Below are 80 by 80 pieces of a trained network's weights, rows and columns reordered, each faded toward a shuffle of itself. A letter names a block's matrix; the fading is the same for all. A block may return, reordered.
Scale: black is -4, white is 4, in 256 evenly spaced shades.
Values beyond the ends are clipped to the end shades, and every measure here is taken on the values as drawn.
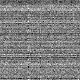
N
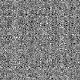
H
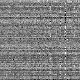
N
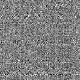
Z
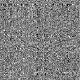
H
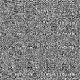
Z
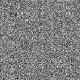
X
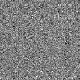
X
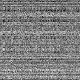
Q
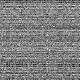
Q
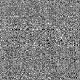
Z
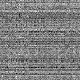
Q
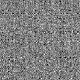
H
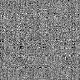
H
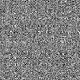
Z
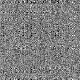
H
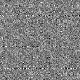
Z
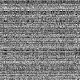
Q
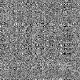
H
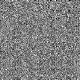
X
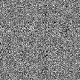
X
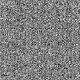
Z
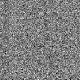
X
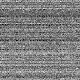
Q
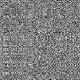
Z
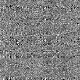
H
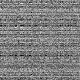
Q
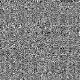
Z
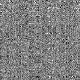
H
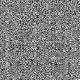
H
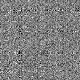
H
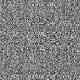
Z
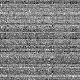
N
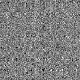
H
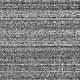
N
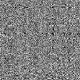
Z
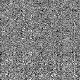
H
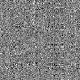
H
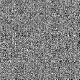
Z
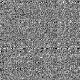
Z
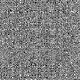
H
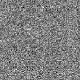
X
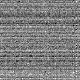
N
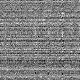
N
